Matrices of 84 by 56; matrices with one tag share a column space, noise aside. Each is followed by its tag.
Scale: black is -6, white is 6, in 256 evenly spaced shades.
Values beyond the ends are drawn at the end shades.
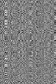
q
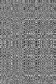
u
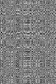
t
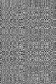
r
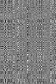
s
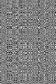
r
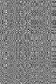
q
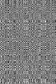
s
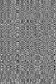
s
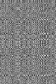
u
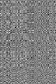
q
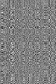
r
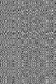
t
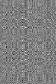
r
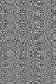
q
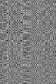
q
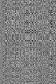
q
